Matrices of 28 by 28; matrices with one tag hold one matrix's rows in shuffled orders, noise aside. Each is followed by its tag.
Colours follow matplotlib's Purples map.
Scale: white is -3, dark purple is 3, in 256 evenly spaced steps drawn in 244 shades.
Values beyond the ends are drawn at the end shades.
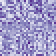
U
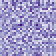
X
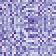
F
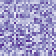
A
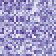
A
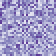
U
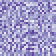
F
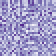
F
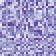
U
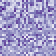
U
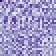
X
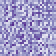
X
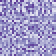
F
